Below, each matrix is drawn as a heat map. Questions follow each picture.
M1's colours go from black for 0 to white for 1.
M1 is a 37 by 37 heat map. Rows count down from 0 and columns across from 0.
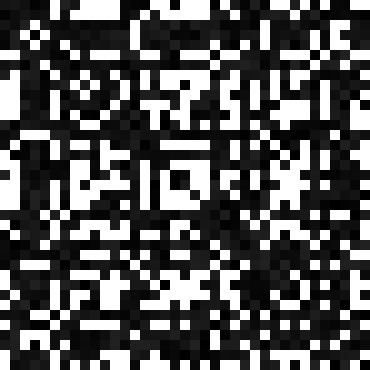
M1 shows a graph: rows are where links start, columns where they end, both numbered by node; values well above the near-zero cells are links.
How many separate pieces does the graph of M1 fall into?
2
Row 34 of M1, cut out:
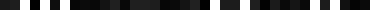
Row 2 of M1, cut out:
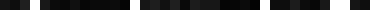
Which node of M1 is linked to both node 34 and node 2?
node 33
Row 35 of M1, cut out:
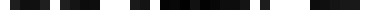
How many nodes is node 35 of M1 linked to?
12
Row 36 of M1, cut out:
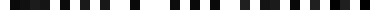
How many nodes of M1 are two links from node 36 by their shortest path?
7
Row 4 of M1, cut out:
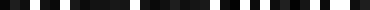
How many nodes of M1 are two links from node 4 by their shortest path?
1
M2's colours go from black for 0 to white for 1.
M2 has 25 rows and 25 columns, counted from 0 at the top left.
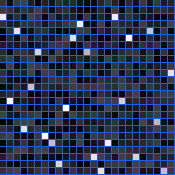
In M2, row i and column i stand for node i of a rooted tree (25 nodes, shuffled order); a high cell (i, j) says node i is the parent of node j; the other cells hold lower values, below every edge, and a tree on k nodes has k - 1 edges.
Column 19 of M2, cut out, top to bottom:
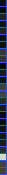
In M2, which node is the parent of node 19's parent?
17
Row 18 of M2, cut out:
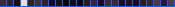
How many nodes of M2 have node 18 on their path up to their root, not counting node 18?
2
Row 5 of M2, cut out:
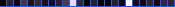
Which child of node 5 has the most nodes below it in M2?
10
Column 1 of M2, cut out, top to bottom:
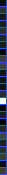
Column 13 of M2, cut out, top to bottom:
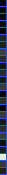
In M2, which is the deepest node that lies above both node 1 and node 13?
14
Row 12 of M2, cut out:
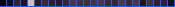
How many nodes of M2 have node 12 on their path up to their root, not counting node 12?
5
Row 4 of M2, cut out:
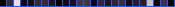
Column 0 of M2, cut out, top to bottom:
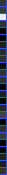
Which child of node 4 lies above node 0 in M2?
2
